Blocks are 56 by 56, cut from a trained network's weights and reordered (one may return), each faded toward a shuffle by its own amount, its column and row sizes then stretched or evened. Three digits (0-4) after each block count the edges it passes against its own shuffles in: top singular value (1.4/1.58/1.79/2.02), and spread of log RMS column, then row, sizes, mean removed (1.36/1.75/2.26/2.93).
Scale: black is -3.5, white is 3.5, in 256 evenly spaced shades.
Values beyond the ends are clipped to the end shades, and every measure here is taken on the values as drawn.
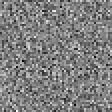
2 0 1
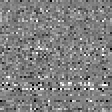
1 1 4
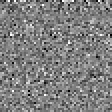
0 0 3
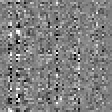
2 4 2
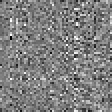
3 3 1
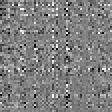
2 3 3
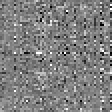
2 4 2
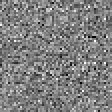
2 2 2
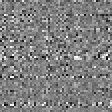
3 2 4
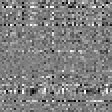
4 2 4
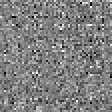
0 3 3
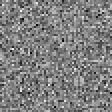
0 1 0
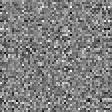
3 2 2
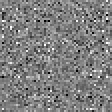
1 2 2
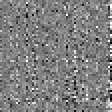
2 4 1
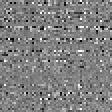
0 2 4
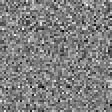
2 0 1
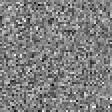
0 0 1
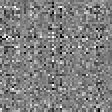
2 3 3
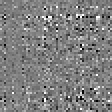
1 4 3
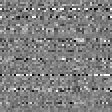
4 0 4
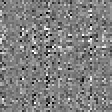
0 4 2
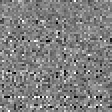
1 2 3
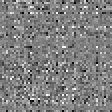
0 3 4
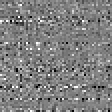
0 2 4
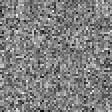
2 2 0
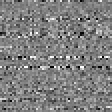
3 0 4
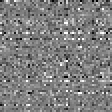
2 2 4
